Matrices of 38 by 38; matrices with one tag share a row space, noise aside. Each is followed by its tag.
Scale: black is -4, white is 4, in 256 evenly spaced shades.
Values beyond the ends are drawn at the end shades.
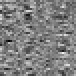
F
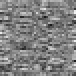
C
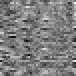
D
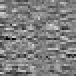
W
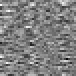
F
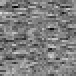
W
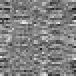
C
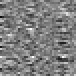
F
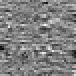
C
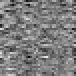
D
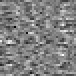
F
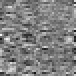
D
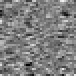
F
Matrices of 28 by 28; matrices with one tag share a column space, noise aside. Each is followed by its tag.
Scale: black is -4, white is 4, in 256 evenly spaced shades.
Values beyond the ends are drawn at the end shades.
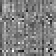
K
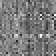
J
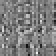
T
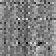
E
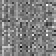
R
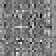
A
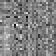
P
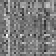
J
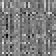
J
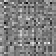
E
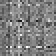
R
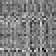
K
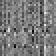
T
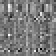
K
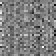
R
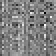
P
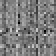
T
